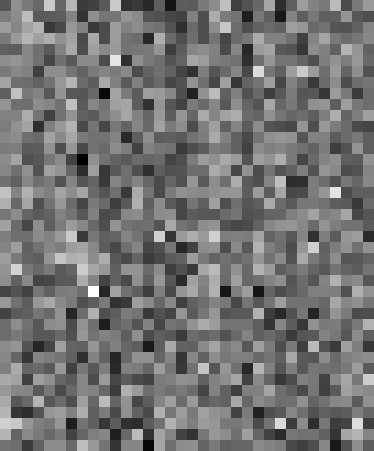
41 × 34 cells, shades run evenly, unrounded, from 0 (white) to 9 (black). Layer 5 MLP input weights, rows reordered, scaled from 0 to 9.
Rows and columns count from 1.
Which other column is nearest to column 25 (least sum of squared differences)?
30
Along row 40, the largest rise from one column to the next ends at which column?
14
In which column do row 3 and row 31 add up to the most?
17
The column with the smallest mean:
20
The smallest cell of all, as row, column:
27, 9
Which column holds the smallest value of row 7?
24
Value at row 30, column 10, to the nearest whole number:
8
